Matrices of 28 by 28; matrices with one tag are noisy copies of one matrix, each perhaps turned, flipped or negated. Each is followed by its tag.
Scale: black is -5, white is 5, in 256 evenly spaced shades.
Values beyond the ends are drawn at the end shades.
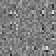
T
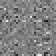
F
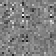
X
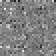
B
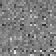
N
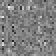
T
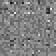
T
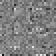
B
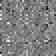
B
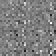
N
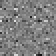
F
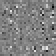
T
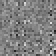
N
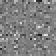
F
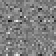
F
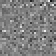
N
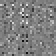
X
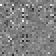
X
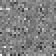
B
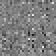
X
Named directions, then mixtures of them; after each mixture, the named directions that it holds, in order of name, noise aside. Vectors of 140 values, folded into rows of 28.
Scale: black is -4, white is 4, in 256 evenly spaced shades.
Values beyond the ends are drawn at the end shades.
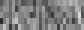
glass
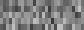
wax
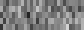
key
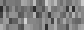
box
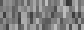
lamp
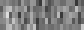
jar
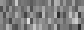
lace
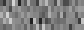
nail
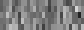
jar, lamp, wax.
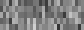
glass, jar, lace.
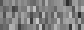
lace, lamp, wax.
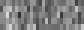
jar.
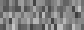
wax.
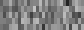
lamp, wax.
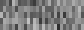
glass, lace, nail.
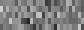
box, lace, lamp.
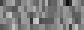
lamp, nail, wax.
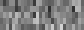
glass, wax.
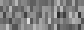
lace.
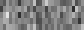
box, jar, nail.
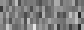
jar, lace.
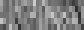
glass.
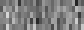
jar, lace, nail.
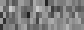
key, nail.
